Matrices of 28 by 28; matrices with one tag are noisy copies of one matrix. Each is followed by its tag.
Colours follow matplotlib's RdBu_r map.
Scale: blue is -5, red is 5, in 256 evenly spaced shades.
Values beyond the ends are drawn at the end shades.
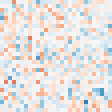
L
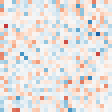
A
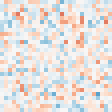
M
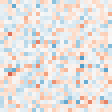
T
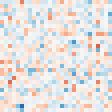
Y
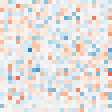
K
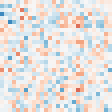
M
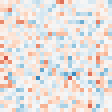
Y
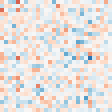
A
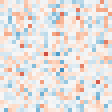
M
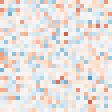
A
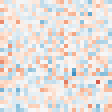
Y
